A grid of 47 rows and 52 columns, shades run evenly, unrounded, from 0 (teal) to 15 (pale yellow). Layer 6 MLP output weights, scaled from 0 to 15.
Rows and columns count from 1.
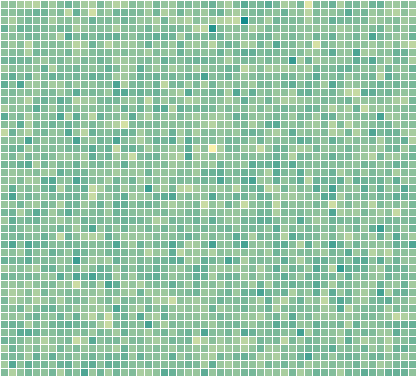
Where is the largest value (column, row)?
27, 19
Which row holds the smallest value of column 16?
12
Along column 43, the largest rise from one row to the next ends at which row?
35
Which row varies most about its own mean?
24
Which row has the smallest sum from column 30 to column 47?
23
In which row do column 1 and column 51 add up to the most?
17
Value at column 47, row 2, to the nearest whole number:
9
